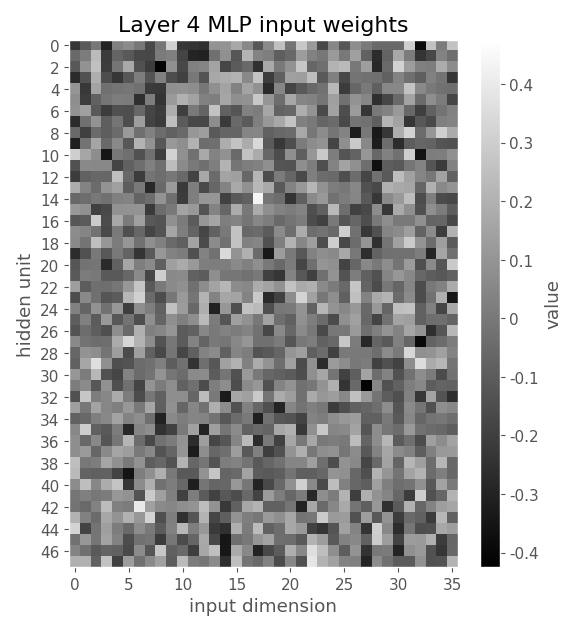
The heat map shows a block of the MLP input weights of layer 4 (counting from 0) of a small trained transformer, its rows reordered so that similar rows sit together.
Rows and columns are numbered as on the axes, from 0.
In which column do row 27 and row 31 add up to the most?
5
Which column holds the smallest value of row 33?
19
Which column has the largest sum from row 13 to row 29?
31
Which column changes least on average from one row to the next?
9
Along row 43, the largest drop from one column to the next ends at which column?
8
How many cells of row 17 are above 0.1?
6
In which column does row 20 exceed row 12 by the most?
35
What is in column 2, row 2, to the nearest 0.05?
0.25
